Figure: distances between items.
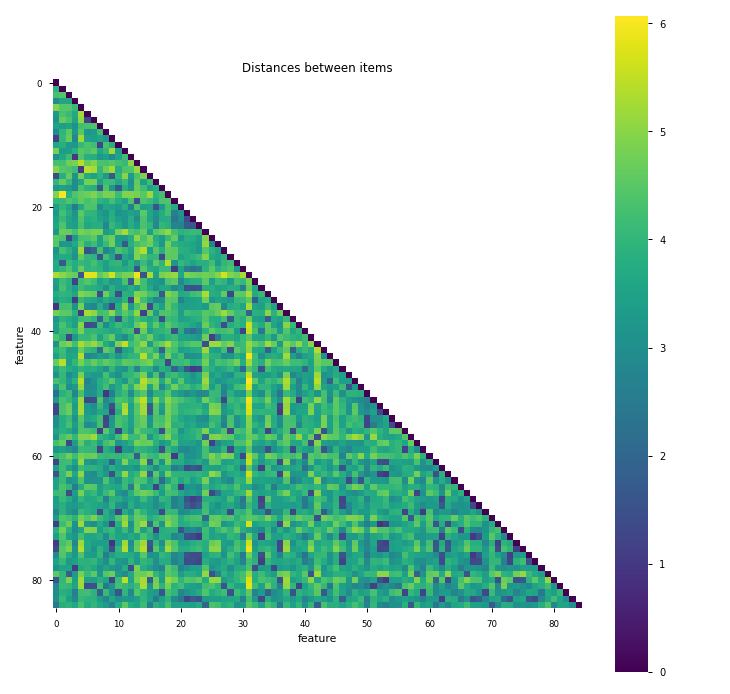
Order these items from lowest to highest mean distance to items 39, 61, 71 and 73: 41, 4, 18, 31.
41, 18, 4, 31
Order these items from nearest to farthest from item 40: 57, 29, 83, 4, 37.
83, 29, 57, 37, 4
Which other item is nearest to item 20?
65
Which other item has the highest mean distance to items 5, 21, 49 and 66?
31
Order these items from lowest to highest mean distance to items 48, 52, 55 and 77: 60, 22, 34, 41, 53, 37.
22, 53, 41, 60, 34, 37
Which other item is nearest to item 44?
48
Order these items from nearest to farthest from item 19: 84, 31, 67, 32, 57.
67, 84, 57, 32, 31
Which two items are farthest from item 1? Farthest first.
18, 45
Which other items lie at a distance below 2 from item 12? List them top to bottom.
3, 32, 35, 78
